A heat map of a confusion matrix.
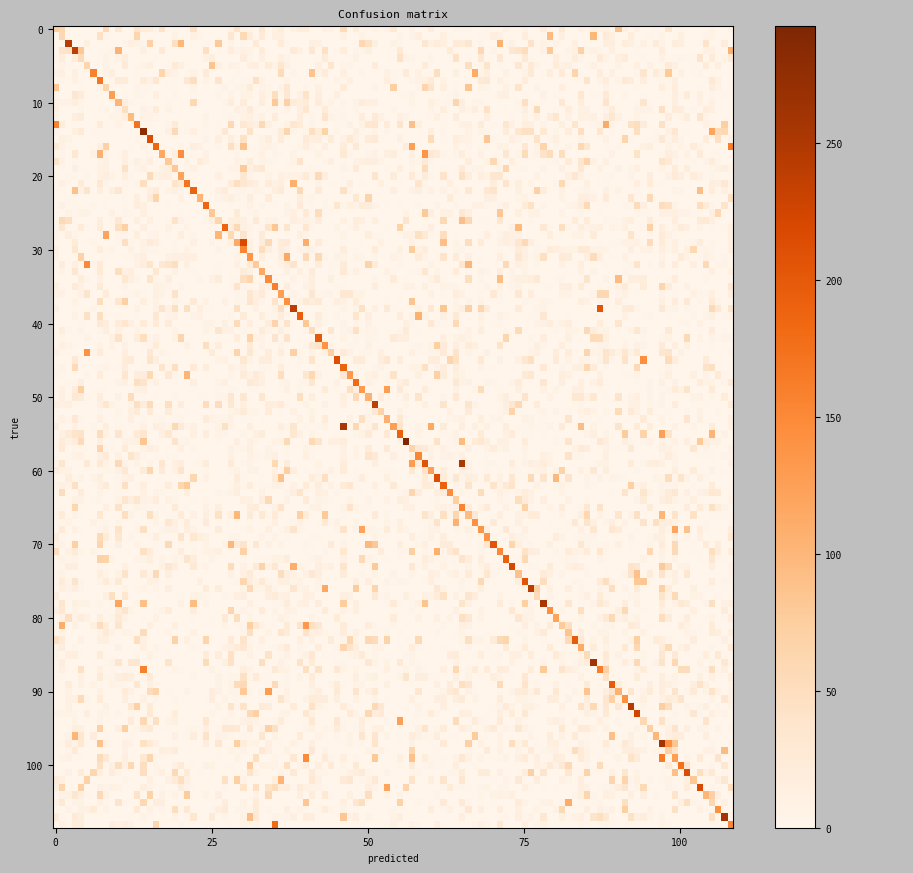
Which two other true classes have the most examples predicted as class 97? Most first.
99, 55
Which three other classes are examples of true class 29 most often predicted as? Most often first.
30, 40, 62
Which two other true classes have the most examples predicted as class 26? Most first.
28, 2
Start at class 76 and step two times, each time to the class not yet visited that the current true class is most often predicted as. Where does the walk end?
61
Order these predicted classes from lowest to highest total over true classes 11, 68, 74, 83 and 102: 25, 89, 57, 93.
25, 57, 89, 93
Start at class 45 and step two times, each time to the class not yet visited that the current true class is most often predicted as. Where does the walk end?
55
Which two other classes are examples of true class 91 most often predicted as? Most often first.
89, 4
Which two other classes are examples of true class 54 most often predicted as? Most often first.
46, 60
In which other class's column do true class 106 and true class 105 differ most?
82
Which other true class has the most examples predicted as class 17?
6
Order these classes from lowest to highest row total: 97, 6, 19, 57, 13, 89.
57, 19, 89, 6, 97, 13
